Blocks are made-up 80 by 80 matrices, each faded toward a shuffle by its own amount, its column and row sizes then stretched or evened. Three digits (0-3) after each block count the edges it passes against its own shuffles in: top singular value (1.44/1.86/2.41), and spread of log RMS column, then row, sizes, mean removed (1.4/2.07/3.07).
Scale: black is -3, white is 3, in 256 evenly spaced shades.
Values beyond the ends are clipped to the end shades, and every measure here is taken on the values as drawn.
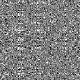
2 2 1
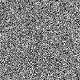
2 1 0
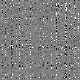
1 3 2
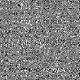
2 1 2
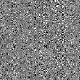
2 2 0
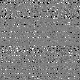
0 1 3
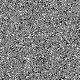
0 0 1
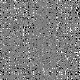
1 3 2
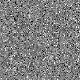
1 2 0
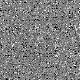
0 1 2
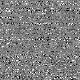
1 0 3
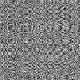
3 1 0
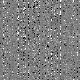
1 3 0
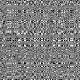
3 1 3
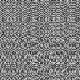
3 0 2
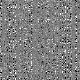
0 3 1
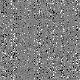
0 3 1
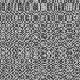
3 0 0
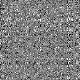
2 2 1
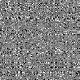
2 0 2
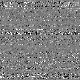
1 0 3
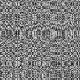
3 2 1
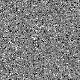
0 1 1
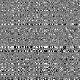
3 1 3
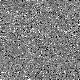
0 0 1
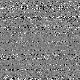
1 0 3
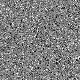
0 0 0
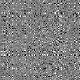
3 2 2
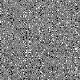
1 2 0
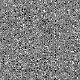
0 2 0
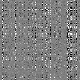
3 3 2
